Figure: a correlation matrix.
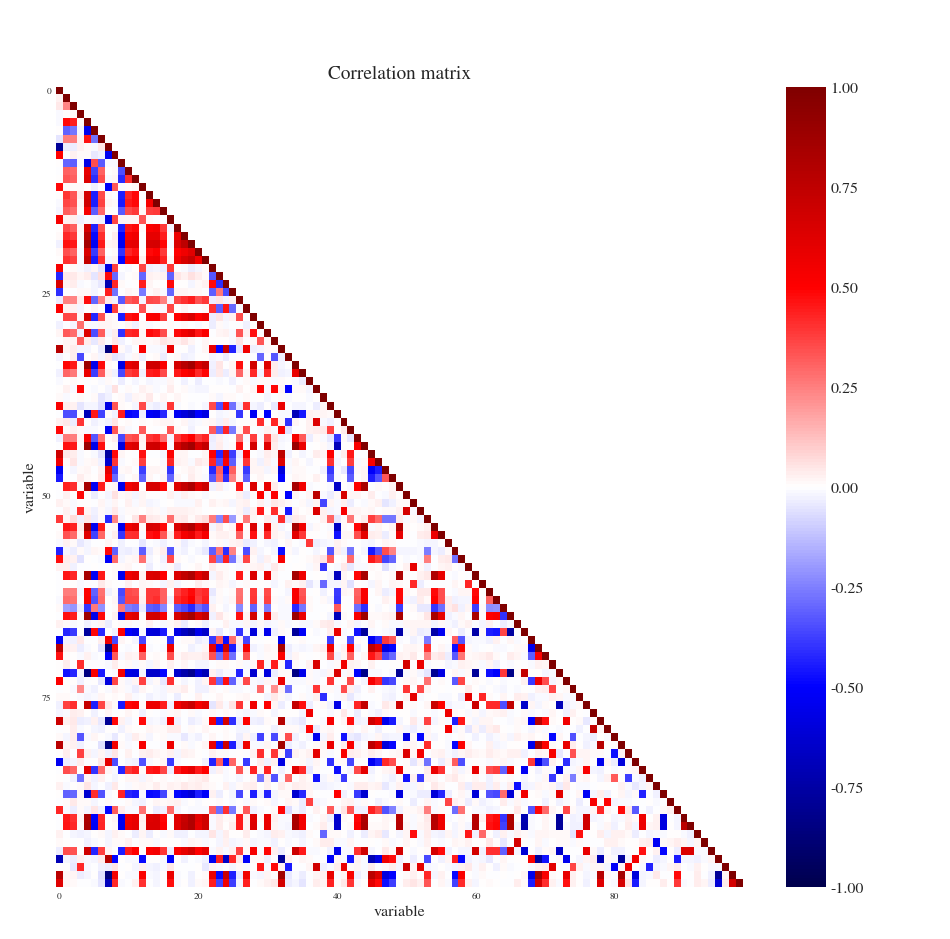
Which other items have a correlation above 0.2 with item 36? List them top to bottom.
56, 77, 79, 88
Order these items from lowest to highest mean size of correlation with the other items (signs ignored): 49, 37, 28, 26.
37, 26, 28, 49
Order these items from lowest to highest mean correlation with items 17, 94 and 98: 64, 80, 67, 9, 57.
67, 9, 64, 57, 80
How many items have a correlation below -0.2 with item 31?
3
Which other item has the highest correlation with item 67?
72
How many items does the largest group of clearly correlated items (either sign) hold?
40
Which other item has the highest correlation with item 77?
79
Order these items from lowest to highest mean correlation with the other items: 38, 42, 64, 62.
64, 38, 42, 62
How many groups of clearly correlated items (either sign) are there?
6
